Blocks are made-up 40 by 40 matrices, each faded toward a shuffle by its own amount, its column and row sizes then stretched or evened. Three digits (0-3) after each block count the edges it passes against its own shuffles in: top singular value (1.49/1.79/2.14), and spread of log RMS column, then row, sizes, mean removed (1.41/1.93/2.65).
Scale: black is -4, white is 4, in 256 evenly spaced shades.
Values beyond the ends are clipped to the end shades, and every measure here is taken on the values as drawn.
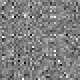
2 1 1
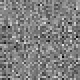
2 1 1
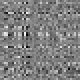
3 2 3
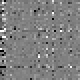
1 2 2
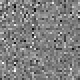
0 2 1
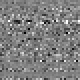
0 0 3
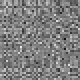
3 1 0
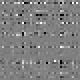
2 1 3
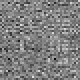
2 0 2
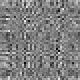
3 2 1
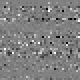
0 0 3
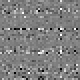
2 1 3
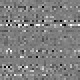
2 1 3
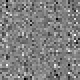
1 2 0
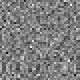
2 0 0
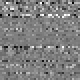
1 0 3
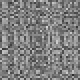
3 0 1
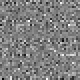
2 0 2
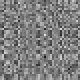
3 3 0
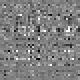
2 1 3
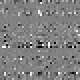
2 1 3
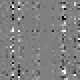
2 3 1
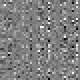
2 3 0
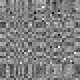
3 0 0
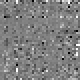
0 2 2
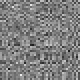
3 1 1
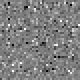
0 0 1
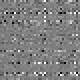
2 1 3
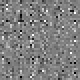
1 2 1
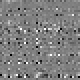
2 1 3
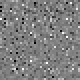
0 1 0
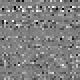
0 0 3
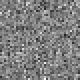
1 0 0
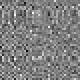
3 2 1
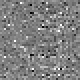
1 1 1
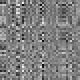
3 3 2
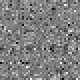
1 0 1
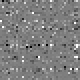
1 1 2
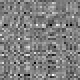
3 1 2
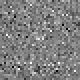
0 0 1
